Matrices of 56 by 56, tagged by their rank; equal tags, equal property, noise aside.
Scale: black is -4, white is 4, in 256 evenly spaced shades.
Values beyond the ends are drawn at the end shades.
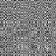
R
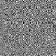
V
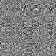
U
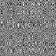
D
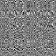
R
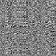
D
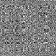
U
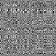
V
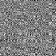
V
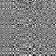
R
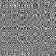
R
